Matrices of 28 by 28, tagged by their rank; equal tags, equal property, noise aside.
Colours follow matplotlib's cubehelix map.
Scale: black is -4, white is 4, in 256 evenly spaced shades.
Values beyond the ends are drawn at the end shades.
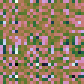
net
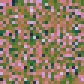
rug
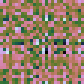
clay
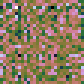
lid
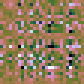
net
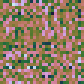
rug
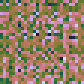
lid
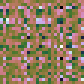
net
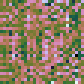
lid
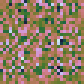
lid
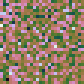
rug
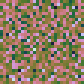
rug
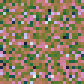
rug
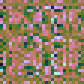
clay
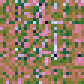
clay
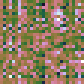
clay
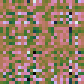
net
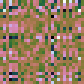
net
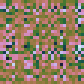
net
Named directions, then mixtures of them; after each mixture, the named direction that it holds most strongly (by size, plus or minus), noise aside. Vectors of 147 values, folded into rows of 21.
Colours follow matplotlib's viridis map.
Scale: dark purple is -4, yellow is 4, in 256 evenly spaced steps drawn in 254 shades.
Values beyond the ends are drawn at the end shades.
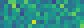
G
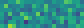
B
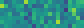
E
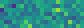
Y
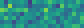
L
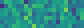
E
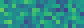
Y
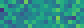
Y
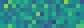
B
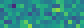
Y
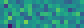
B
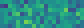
E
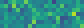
G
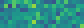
G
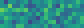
L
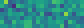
Y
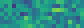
Y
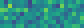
L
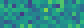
L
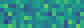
B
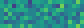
L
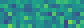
B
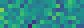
Y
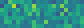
G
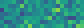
Y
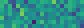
G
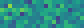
L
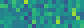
E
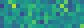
G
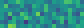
B
